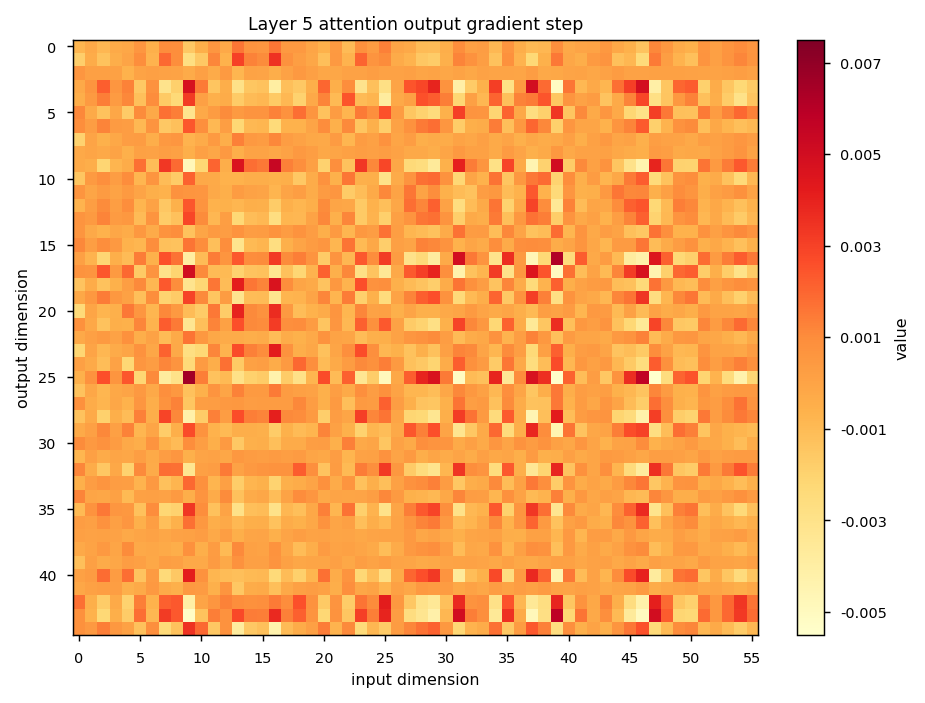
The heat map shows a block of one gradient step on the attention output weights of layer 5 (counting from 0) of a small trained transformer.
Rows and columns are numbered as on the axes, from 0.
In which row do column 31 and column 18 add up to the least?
25
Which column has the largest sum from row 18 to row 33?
16
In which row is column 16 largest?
9
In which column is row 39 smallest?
0
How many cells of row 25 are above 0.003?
8
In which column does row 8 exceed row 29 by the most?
39
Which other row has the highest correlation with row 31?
7
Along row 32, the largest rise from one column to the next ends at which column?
47
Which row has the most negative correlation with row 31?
30
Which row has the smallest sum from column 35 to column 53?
28
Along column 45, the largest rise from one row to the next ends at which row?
17
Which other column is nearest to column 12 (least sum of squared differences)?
19
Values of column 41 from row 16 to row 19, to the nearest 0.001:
0.002 -0.001 0 0
